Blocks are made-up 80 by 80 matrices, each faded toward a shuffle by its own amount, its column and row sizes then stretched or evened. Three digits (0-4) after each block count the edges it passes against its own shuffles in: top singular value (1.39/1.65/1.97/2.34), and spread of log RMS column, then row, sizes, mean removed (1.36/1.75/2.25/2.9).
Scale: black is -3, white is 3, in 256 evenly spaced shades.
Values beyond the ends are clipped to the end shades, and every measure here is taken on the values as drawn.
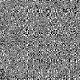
4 3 3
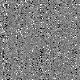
1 3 1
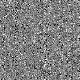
1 2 0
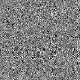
2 3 2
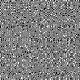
4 0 2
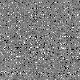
0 1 3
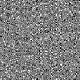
3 2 0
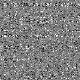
2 1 3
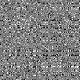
4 0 3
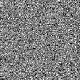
3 0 1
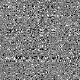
3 2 3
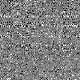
3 1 3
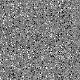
1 2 1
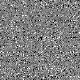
1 2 3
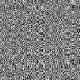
4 3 0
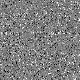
0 0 1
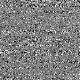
0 1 4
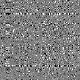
4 2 3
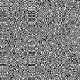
4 0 1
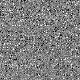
1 0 3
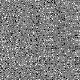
3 1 0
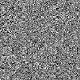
3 2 2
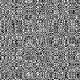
4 2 0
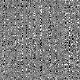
0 4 3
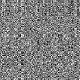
4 3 2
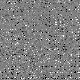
0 1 3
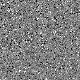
0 1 1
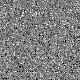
1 0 2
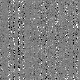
0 4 0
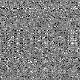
3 0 3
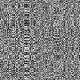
4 3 0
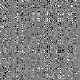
4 4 3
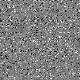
1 0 3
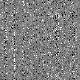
1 4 1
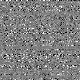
2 0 4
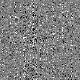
0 4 2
